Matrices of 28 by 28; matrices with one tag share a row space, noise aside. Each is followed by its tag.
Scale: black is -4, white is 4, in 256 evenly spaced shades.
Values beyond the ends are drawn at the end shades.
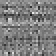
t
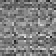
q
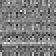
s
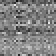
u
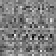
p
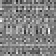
s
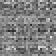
q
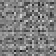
p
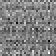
s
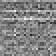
q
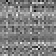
t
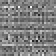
t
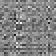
u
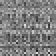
s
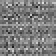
t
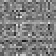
u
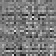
p
